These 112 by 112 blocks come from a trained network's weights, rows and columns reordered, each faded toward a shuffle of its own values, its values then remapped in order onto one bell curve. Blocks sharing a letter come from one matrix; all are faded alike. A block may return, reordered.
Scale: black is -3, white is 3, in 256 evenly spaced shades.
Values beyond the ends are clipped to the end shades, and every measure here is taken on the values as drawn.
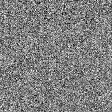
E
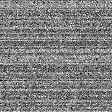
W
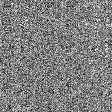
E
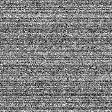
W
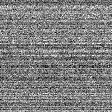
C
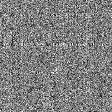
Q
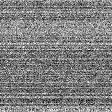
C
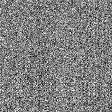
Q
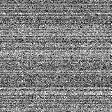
W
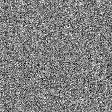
E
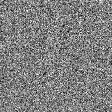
E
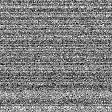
C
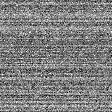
W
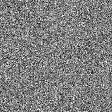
E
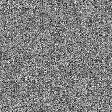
E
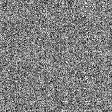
Q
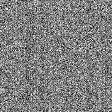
Q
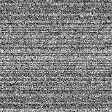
W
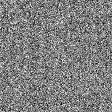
E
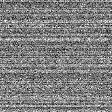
W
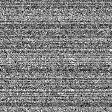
W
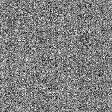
Q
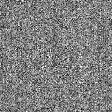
Q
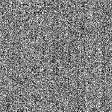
Q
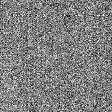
E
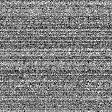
W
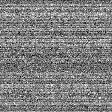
W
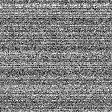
C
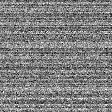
C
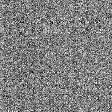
Q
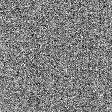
E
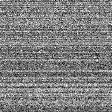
W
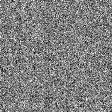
E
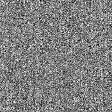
Q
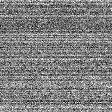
C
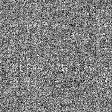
Q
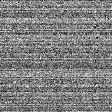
W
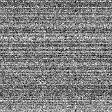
C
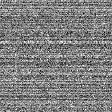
W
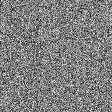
E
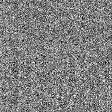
Q
